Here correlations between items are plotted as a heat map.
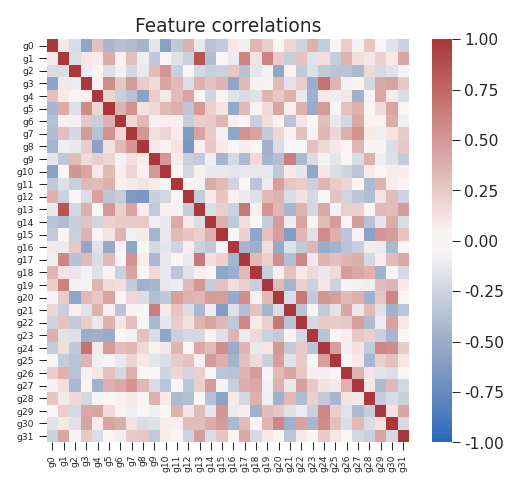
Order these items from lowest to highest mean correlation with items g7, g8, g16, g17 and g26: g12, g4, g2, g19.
g12, g4, g2, g19
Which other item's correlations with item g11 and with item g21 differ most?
g15
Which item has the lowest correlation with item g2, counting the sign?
g20
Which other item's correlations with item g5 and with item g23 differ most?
g3
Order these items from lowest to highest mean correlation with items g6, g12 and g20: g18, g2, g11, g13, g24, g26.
g2, g18, g26, g13, g11, g24
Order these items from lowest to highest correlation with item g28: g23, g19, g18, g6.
g19, g6, g23, g18
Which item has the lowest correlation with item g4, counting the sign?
g8
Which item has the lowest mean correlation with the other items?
g16
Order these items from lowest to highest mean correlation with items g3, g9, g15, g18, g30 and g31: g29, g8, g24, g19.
g19, g8, g29, g24
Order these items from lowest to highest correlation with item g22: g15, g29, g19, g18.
g29, g18, g19, g15
